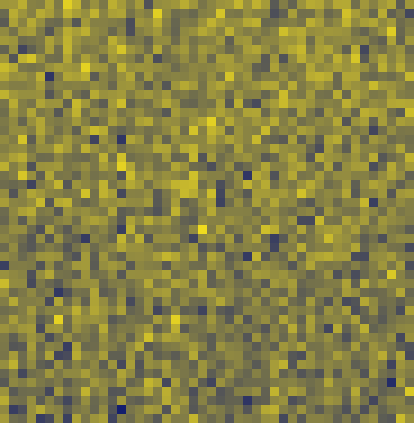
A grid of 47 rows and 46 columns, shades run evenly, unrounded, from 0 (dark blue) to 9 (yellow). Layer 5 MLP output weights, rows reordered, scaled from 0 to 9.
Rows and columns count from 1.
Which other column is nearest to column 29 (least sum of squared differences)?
16
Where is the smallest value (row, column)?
46, 14
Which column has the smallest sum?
28
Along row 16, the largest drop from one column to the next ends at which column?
4
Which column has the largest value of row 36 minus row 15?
7
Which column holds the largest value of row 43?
17
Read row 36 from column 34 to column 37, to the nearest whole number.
3 6 4 5
